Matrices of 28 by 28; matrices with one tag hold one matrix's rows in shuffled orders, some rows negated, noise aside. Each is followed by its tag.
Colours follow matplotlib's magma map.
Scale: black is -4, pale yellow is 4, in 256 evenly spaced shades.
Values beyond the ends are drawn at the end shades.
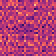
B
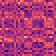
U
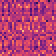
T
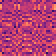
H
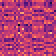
U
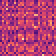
B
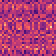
T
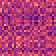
T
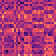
U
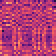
H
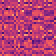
U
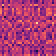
T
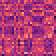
U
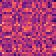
H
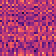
B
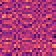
H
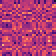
H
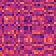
U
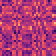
H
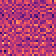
T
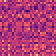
T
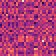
B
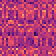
B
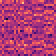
U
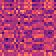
U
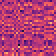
U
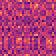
T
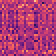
B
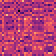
U
